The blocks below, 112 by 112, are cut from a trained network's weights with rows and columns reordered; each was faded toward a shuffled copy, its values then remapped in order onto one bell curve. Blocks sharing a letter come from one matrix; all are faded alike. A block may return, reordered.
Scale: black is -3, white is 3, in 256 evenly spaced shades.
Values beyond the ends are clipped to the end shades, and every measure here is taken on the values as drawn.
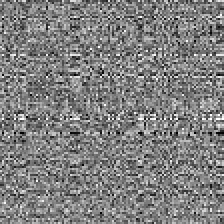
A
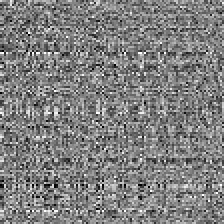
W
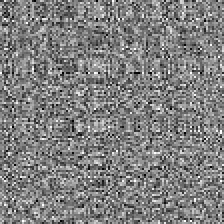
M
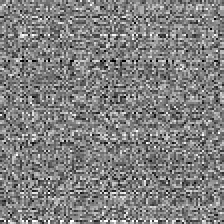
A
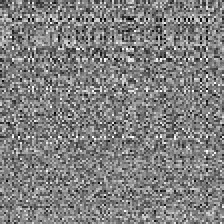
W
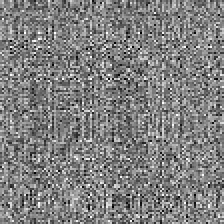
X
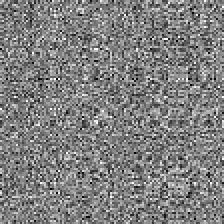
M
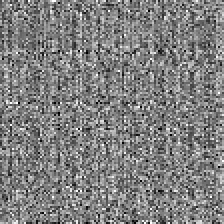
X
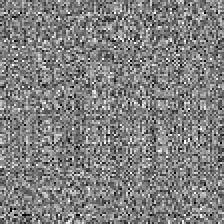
M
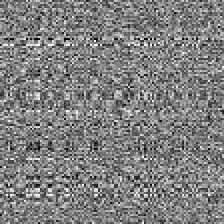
A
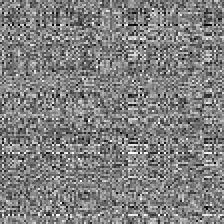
A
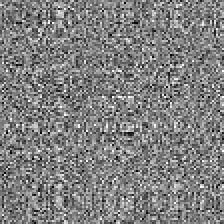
M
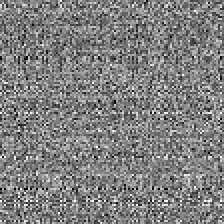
W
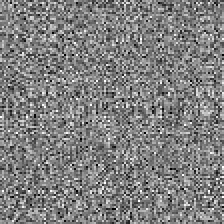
M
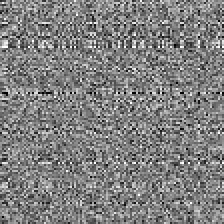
A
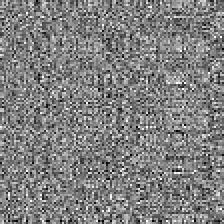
M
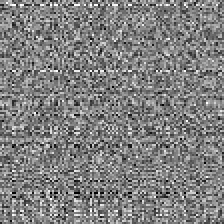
A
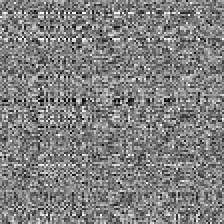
A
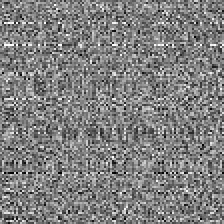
A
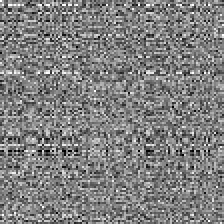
A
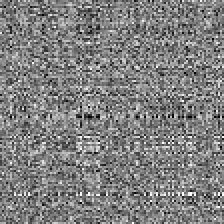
W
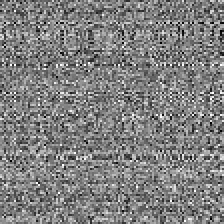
W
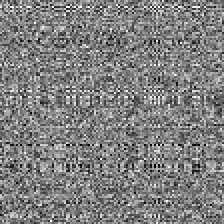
A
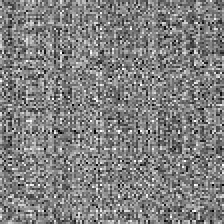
X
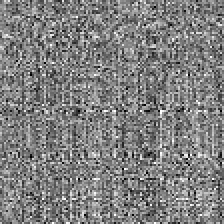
X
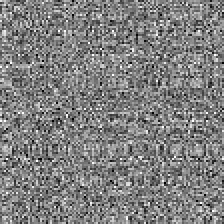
M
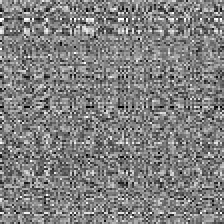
A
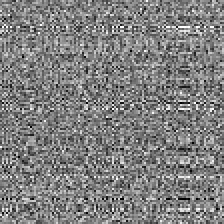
A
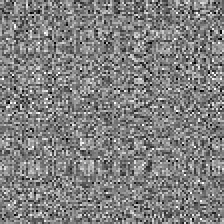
M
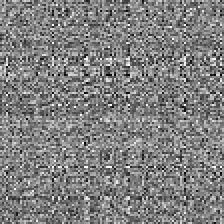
W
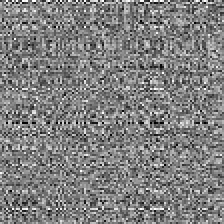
A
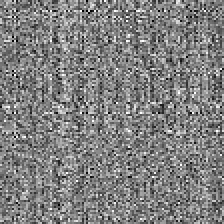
X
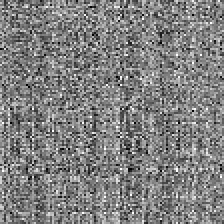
X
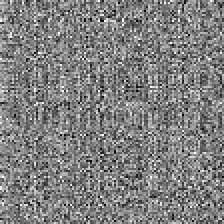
X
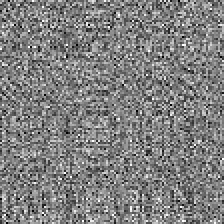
M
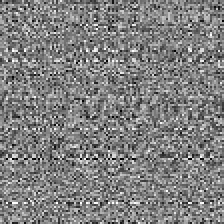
W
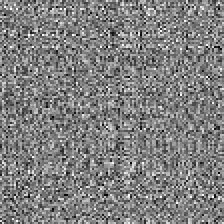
M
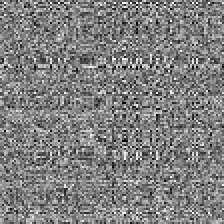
W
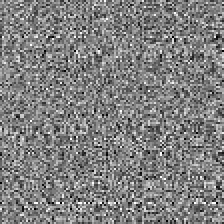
M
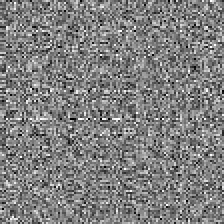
M
